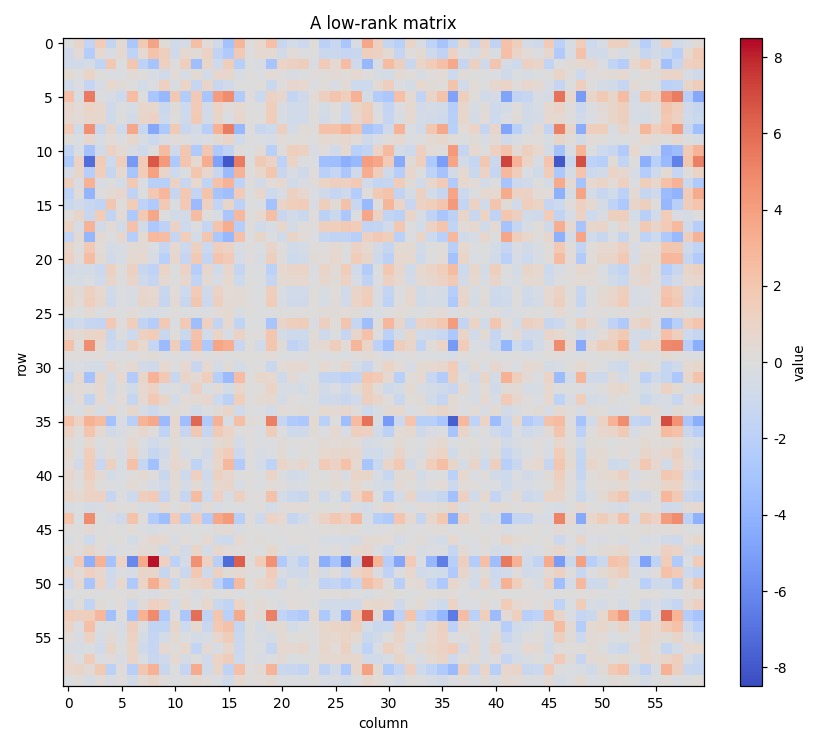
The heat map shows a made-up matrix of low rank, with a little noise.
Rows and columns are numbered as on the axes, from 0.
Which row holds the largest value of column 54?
8
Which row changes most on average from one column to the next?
48
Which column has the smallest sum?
36
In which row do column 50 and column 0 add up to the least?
11
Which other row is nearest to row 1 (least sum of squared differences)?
33
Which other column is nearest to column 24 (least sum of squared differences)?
34
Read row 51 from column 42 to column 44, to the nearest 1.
0 0 0
